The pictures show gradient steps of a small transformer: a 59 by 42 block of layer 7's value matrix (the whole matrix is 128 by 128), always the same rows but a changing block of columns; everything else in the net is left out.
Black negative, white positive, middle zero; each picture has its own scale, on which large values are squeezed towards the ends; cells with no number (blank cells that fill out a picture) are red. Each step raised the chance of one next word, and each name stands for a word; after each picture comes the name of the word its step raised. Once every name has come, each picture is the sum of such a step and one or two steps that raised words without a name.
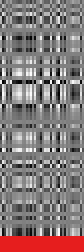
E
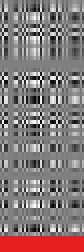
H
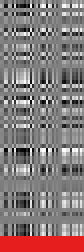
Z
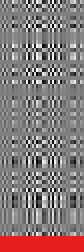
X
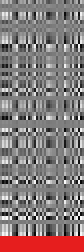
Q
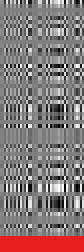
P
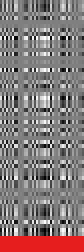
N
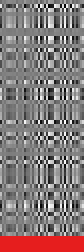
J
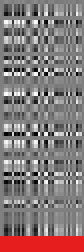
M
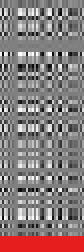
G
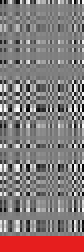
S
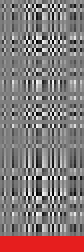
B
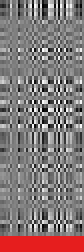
Z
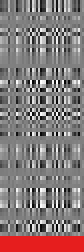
H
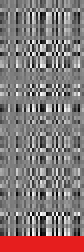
Q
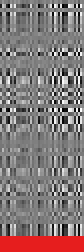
Z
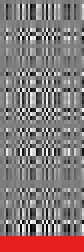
N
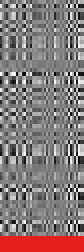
X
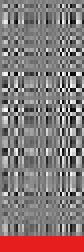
M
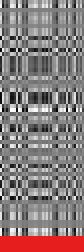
N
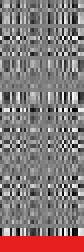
N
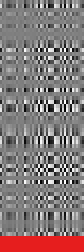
M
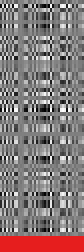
X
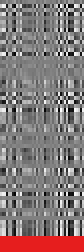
Z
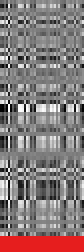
P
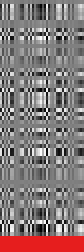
N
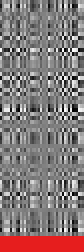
H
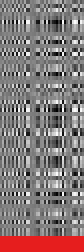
M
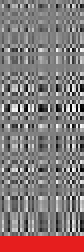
S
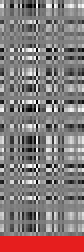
Z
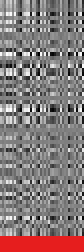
G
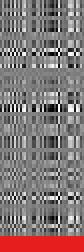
G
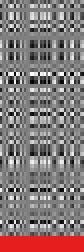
X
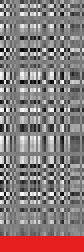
E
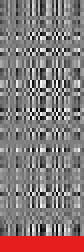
H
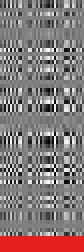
M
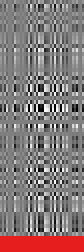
S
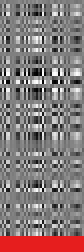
E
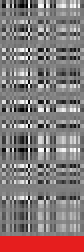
Z
